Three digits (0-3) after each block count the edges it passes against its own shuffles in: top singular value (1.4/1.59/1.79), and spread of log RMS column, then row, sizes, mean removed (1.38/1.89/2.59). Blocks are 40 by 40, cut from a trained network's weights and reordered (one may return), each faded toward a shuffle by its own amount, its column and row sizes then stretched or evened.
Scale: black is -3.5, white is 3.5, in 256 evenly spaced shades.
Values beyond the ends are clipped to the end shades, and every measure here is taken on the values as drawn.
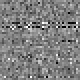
3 1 2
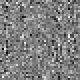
1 2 1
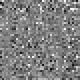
0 2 2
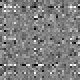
3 2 2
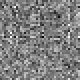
3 1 1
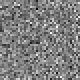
1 1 0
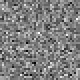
2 0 1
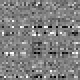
3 1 3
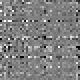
3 2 3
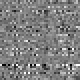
2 0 3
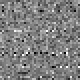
0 1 2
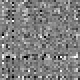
1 2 2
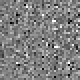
1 2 1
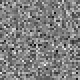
0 0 0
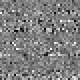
0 0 3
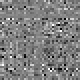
0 2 3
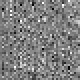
0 3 0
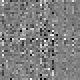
3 3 2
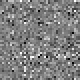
0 2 2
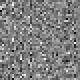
1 2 0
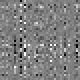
3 3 2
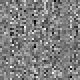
0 3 0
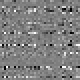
3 2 3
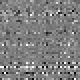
3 1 3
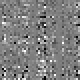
1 3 2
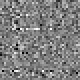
2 1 2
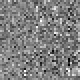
0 2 1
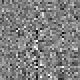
2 2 0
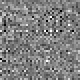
3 1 2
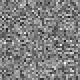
2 0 0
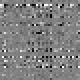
2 2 3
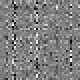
3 3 1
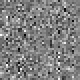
0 2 0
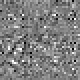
2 1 2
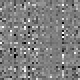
0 3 2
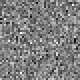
0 0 0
